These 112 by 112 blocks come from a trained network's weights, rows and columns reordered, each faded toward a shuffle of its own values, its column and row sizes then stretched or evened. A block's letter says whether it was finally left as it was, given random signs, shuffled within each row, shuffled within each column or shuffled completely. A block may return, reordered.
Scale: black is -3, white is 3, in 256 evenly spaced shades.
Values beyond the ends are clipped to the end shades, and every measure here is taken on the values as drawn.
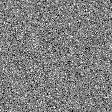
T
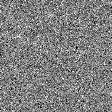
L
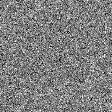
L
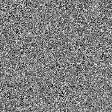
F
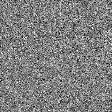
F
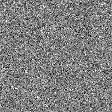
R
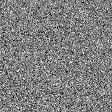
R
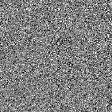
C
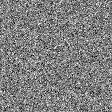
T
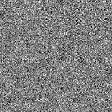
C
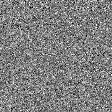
R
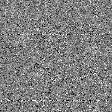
F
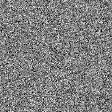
F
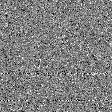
R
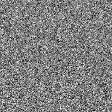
F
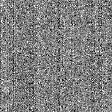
C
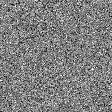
T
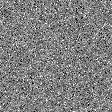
T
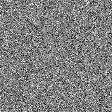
L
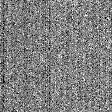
L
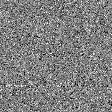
R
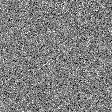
T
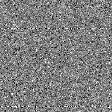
C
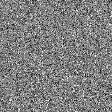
F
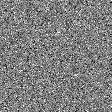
T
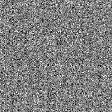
C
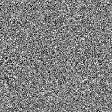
C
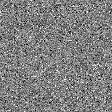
R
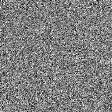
F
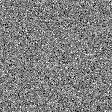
T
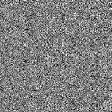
C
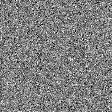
L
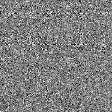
C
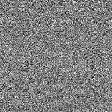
C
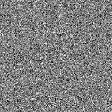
C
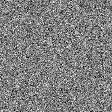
L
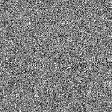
C
